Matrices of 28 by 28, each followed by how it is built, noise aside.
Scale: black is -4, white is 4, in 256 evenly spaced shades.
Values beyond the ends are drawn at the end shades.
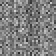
repeating rows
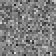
noise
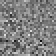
lower triangular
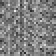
repeating rows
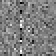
uneven columns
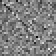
diagonal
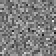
noise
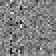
uneven columns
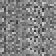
repeating rows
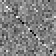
diagonal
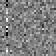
uneven columns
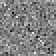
diagonal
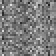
repeating rows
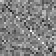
diagonal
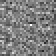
repeating rows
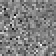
lower triangular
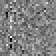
uneven columns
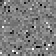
sparse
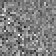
lower triangular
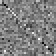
diagonal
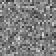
noise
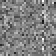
uneven columns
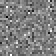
uneven columns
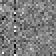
uneven columns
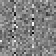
uneven columns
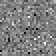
sparse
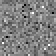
sparse
